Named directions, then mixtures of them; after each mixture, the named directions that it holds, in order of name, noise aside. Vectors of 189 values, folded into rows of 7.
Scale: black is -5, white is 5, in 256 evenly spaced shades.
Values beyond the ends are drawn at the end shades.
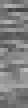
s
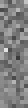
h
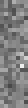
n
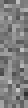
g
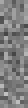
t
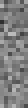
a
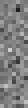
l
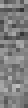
a, s.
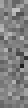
h, l, n.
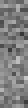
a, l, s.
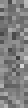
h, n, t.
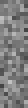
g, n, t.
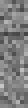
s, t.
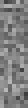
a, g, s.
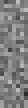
g.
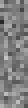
a, t.
